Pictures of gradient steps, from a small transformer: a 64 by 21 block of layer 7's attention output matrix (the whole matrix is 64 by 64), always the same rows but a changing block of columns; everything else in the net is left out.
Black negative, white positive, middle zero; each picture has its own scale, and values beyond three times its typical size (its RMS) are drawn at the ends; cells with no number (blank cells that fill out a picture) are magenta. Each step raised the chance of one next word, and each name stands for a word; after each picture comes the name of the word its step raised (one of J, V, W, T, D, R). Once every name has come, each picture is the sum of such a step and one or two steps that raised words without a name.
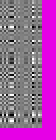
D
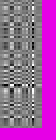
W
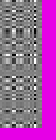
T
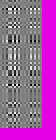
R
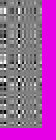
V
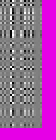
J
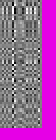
V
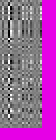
V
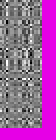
R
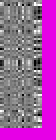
D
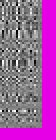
J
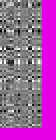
T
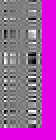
T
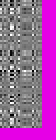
D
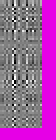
T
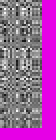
R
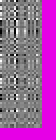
T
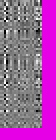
T
